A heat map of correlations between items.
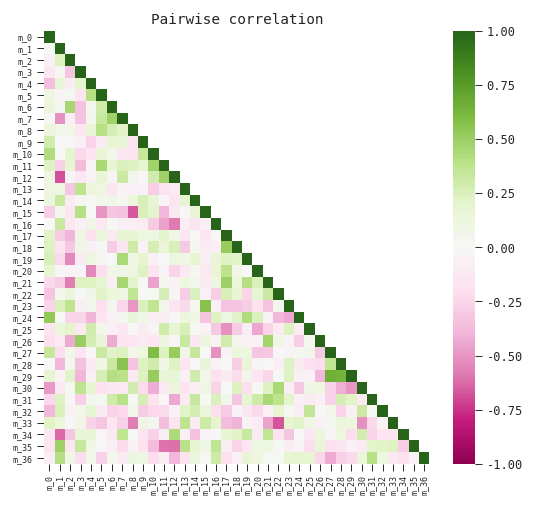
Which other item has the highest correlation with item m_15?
m_23
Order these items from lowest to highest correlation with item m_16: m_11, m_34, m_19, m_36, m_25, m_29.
m_11, m_25, m_29, m_34, m_19, m_36
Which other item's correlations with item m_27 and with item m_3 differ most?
m_29
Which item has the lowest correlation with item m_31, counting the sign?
m_12
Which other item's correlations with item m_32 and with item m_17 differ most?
m_25
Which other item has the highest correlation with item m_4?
m_5
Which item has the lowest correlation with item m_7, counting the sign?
m_1
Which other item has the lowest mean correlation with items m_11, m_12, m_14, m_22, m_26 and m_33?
m_16
